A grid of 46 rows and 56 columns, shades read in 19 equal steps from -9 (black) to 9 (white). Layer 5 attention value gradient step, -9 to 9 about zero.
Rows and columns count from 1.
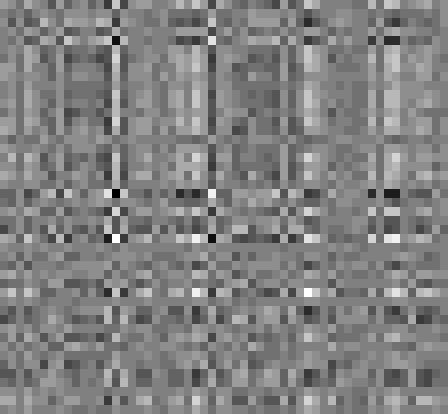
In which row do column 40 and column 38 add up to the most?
33
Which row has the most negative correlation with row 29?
39
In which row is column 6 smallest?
41
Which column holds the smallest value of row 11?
27
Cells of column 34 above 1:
8
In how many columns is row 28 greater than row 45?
17
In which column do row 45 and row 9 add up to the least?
14
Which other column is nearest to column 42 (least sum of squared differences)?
10
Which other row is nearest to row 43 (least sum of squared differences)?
42
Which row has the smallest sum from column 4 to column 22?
26
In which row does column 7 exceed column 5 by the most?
22
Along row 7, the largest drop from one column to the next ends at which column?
16
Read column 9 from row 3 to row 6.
3 -3 5 -2
